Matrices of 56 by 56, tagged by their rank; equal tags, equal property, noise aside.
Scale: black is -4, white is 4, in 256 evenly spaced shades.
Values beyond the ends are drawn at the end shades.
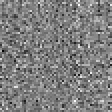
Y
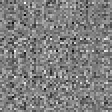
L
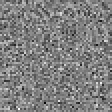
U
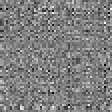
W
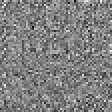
Y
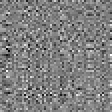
W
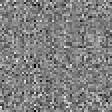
L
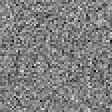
U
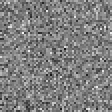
U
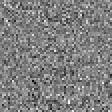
Y
